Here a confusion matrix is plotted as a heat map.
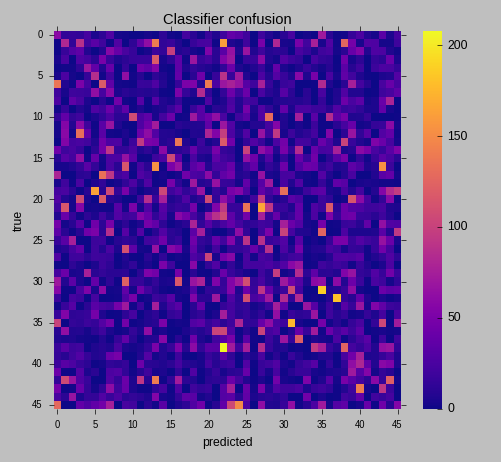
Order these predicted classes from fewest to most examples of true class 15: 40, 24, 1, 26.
24, 40, 1, 26
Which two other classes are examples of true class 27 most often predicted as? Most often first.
20, 23
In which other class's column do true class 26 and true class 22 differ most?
9
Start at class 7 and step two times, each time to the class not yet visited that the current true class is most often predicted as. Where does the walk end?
5
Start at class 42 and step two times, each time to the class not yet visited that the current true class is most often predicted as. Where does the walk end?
16
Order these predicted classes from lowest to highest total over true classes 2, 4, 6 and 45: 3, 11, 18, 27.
11, 18, 3, 27
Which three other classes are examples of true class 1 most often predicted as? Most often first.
22, 13, 38
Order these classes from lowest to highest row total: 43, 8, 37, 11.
8, 37, 11, 43
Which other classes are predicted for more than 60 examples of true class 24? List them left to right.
7, 19, 30, 35, 45
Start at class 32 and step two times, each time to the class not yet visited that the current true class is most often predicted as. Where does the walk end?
30
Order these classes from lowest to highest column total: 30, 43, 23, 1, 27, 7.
1, 30, 7, 43, 23, 27
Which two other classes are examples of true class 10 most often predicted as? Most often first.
28, 36
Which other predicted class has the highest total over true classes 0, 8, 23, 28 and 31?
35
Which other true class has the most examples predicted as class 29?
12
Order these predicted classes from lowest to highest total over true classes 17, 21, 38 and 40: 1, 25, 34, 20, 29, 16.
29, 16, 20, 34, 1, 25
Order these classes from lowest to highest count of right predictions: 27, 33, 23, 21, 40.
27, 23, 21, 33, 40
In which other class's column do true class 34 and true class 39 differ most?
40
